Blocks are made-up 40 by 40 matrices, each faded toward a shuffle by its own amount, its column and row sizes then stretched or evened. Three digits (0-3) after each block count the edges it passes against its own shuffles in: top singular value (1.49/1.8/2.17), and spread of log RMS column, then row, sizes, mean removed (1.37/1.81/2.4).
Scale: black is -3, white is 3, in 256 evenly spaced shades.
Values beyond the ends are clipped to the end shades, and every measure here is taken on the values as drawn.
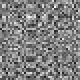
3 0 2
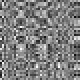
3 3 2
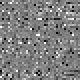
1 0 2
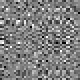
3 2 1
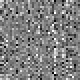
2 3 0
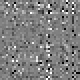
1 2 2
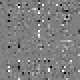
0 2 1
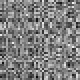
3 2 0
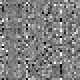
2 3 0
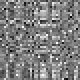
3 1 1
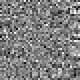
2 1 0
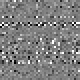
2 1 3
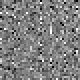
0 2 1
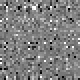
1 2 2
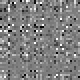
2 3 3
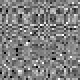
3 0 1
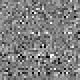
1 0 2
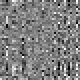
2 3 1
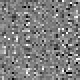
1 3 0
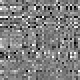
3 1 3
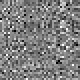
2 1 0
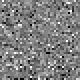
0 1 1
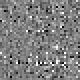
2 2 2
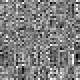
2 3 0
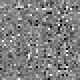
0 2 1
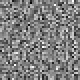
2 1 0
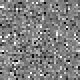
0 1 0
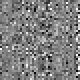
2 3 0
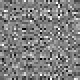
2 2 1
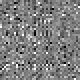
2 2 1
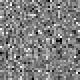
2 1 0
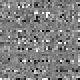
1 2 3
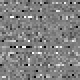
1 0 3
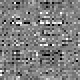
2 1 3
